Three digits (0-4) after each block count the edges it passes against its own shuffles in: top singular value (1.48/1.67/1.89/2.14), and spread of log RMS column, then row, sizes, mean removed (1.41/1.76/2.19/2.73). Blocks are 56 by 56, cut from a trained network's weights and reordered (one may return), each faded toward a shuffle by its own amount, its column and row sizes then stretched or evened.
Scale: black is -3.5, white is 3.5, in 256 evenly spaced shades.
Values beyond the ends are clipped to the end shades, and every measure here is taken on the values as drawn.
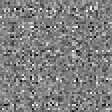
1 2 4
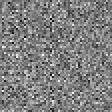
3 3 0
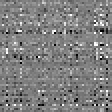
1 3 4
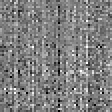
3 2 3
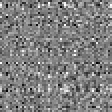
4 3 4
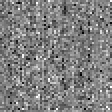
0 2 0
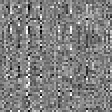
4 4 1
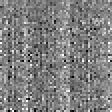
3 2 3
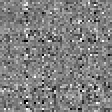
1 3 3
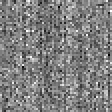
2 1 0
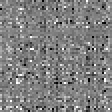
1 2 4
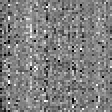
1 4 1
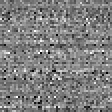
1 1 3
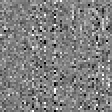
0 4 0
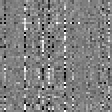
4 4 2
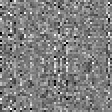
3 4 1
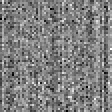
3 0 1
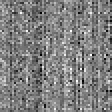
3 2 2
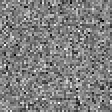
0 1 0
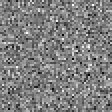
0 1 0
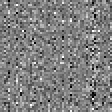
0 4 0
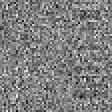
3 1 0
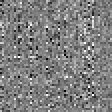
2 4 0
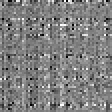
3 1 4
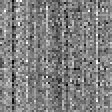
4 3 1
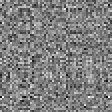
3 1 2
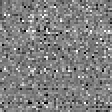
0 1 3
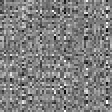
4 4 1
